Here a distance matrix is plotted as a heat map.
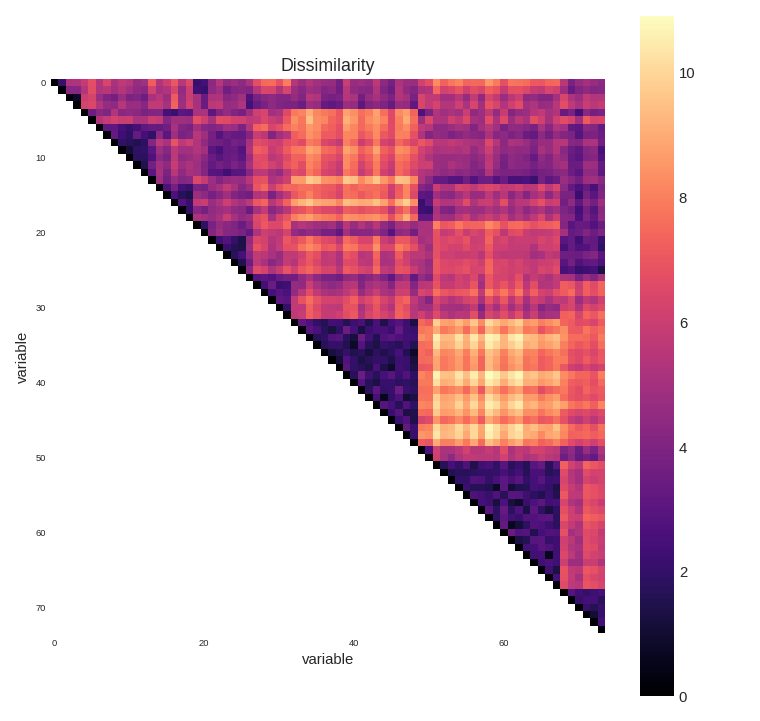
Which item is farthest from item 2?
16
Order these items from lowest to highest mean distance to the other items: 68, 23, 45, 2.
2, 23, 45, 68
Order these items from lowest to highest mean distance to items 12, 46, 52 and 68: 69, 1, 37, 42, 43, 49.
69, 1, 49, 37, 42, 43
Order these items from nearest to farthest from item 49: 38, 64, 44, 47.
64, 38, 44, 47
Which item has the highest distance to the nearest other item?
5
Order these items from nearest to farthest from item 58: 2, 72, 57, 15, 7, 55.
55, 57, 7, 15, 2, 72
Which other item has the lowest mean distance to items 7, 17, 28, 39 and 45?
26
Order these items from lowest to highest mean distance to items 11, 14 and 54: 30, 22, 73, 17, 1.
17, 73, 22, 1, 30
